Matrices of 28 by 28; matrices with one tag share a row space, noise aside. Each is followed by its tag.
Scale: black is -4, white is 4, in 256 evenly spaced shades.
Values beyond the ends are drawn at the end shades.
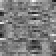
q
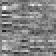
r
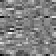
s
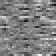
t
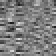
s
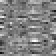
q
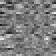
s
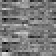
r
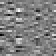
s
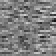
t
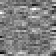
q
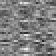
t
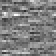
r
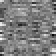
q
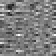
s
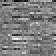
r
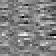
t
